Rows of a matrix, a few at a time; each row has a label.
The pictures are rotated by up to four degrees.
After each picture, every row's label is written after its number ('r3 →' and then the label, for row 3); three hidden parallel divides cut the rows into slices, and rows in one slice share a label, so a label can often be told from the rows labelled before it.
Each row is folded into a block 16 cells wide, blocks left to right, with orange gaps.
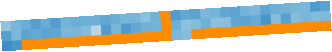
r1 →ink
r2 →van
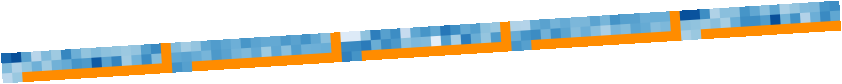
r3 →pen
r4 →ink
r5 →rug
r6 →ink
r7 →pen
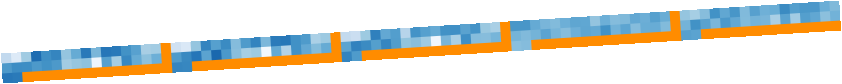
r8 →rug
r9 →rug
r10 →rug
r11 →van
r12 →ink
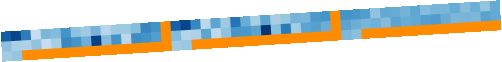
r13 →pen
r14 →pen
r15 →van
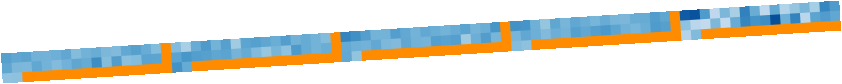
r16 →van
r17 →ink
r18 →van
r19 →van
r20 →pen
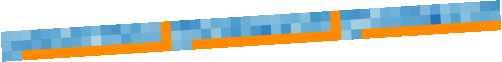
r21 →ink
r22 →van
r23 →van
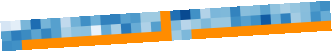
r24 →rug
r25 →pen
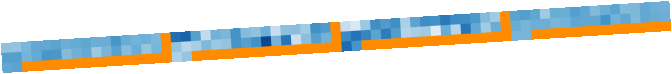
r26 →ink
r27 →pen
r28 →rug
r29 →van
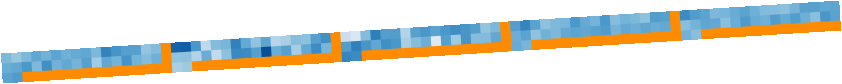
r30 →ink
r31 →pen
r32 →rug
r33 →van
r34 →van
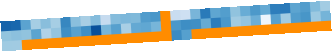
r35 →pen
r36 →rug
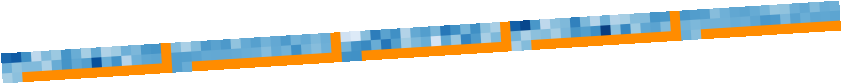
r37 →pen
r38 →ink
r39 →rug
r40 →pen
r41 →van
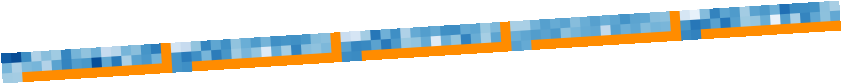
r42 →pen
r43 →rug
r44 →rug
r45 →ink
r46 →rug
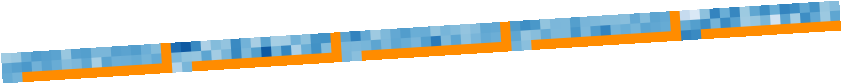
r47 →ink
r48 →pen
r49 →van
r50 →van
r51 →rug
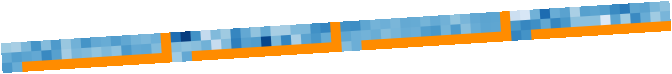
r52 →ink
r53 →pen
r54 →van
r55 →rug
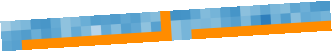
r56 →ink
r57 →van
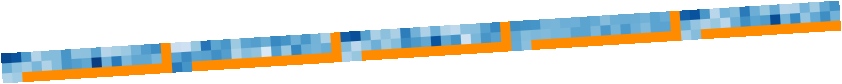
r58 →pen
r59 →rug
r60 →pen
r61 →van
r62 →pen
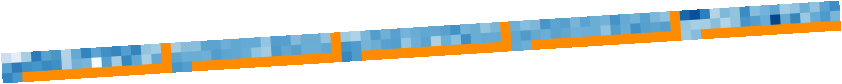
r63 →rug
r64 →ink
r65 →ink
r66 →ink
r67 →pen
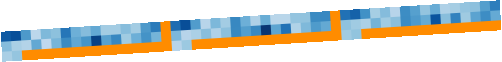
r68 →pen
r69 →pen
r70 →pen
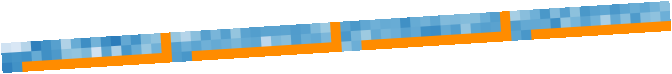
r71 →rug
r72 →ink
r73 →van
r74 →ink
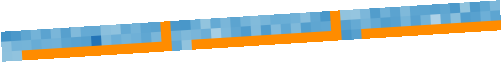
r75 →van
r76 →van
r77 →ink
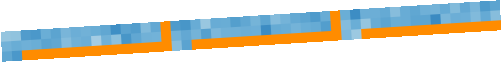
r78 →ink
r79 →van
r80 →van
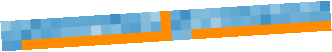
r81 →ink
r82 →van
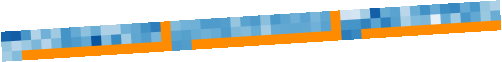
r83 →pen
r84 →ink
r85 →rug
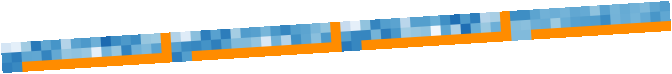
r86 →rug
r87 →rug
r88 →rug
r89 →van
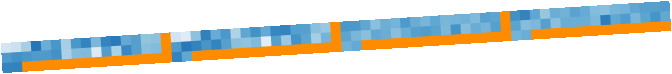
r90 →rug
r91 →rug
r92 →van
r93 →van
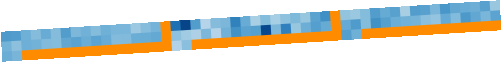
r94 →van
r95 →pen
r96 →ink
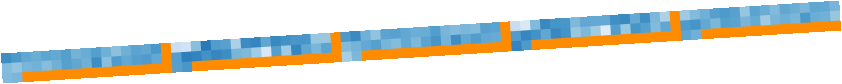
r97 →van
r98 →rug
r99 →van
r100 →rug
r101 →ink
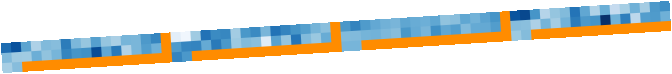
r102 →pen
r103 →rug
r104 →van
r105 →pen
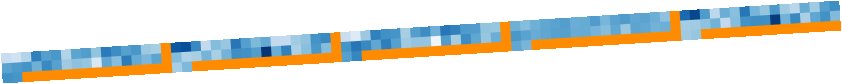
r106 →rug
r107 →pen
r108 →rug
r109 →ink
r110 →pen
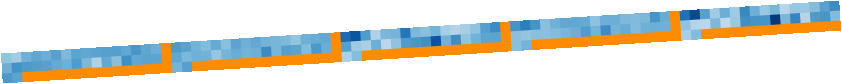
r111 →ink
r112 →van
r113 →pen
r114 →van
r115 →pen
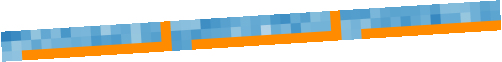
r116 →van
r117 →ink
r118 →van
